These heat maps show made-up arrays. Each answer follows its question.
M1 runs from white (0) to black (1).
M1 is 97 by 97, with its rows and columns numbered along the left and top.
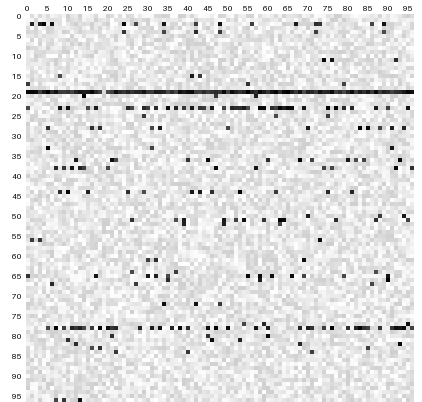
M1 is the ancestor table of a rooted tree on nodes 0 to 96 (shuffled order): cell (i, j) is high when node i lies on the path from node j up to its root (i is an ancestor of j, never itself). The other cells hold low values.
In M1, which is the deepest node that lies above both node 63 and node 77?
51
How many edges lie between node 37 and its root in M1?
4
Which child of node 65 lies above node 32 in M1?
61
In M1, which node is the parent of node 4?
2
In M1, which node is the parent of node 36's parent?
19
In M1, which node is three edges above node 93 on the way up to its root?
78
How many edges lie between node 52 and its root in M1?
3
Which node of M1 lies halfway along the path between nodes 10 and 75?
44
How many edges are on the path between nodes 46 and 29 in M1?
4
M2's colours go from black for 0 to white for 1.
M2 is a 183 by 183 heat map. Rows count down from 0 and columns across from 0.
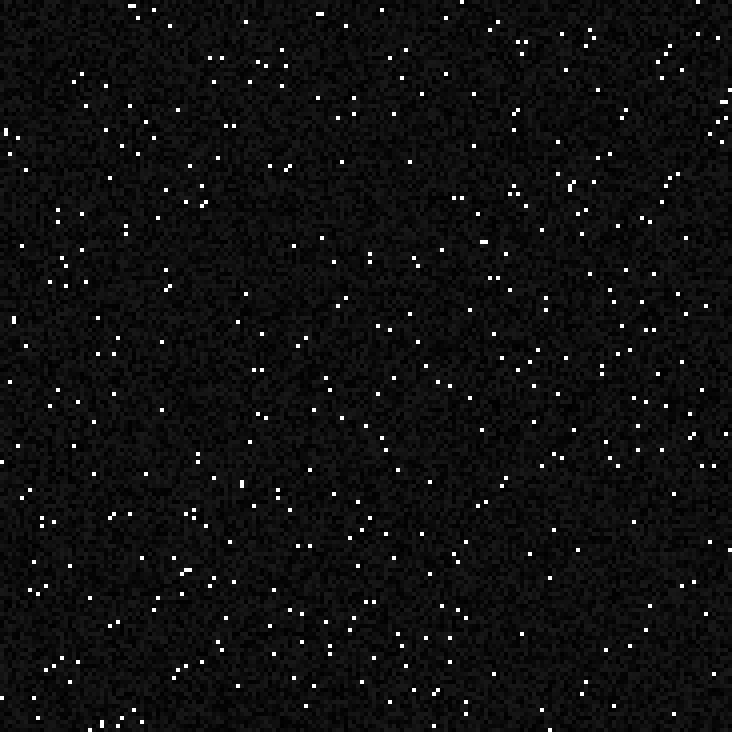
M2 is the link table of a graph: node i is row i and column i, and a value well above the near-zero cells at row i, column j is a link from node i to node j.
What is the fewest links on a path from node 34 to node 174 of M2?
6
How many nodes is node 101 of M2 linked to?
2
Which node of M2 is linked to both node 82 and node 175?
node 97
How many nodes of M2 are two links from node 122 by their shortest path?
2
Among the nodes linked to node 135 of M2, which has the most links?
node 116
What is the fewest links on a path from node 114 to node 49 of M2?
6
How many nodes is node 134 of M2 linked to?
1
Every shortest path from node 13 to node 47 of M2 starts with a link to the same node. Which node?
node 166
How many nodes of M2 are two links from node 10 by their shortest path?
4
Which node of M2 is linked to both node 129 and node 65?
node 92
